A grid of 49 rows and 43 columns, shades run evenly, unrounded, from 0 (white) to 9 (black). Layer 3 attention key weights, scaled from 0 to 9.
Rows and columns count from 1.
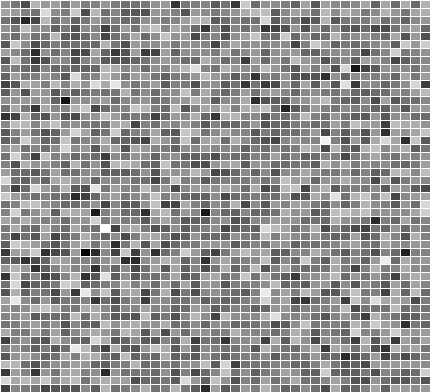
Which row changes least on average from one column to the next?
39
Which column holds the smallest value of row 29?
11
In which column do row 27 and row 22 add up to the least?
43
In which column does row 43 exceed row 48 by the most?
1
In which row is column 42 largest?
38
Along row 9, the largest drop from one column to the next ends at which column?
35
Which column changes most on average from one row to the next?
10
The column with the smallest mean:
2
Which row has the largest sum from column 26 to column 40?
4
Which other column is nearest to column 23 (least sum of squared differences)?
20
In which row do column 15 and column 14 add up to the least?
14
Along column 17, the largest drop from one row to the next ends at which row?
27
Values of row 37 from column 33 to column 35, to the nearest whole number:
6 6 4
